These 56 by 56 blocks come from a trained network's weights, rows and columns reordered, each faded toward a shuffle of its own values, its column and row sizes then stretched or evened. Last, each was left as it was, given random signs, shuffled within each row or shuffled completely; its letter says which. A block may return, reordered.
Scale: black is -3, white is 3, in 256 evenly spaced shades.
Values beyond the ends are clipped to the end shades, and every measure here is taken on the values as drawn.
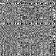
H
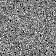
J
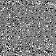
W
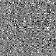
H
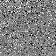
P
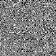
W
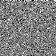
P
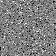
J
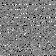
P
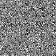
W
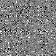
W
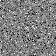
J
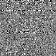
W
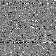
P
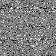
P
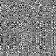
H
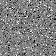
J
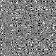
W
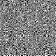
H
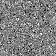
J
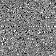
P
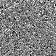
J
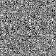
W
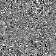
W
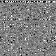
W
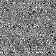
P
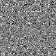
W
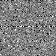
P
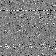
P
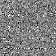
W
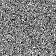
J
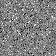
J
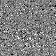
P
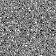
P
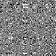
H
